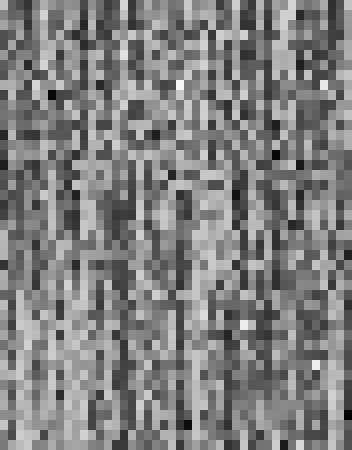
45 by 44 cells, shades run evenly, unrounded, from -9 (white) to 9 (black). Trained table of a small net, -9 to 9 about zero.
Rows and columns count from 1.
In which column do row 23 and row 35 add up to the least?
7
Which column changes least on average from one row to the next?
34
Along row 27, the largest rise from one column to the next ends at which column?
30
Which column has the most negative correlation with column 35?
18
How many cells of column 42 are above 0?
17
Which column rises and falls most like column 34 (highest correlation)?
38
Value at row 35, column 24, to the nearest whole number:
-3
